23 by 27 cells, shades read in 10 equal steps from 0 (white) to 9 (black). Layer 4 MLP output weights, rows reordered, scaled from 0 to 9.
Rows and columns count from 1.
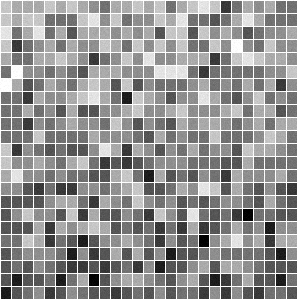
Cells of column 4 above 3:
14
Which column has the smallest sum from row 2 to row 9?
17
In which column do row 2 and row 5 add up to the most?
20
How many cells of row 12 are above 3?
19
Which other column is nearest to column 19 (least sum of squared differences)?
5
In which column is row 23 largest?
1
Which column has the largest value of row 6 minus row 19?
22
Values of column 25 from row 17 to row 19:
5 8 7
